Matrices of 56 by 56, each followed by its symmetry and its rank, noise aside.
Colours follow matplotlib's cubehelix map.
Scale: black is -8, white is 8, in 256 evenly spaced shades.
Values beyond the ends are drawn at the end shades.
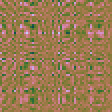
antisymmetric, rank two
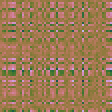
no symmetry, rank one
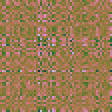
no symmetry, rank two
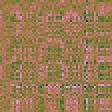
no symmetry, rank three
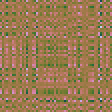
no symmetry, rank two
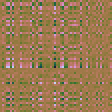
no symmetry, rank one
